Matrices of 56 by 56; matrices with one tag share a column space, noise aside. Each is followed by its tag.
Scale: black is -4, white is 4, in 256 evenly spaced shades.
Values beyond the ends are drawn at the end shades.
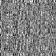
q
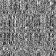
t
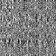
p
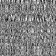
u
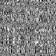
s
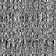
p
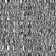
q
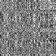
p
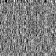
q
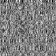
q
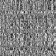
t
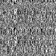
s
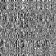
p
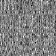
t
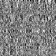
u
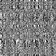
p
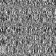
s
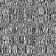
s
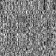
t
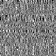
u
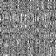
p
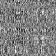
s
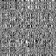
p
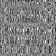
s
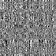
p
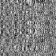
q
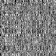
q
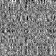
u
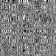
u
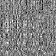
t
